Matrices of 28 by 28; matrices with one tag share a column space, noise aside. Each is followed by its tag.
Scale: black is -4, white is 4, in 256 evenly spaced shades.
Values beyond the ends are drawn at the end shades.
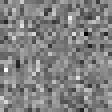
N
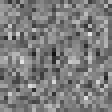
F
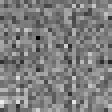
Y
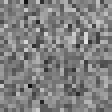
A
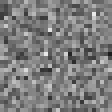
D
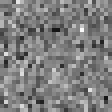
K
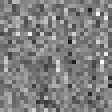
N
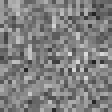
D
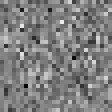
A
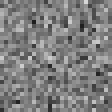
K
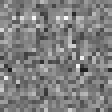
D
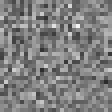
D
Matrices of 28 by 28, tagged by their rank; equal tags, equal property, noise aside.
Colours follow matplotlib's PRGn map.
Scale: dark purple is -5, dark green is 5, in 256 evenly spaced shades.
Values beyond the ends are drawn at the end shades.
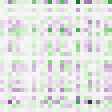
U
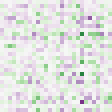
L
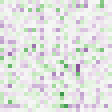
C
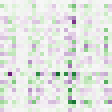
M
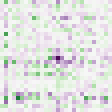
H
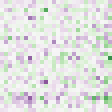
C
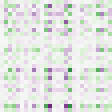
U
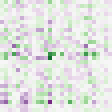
M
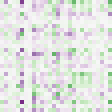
U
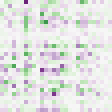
M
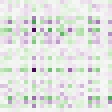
U
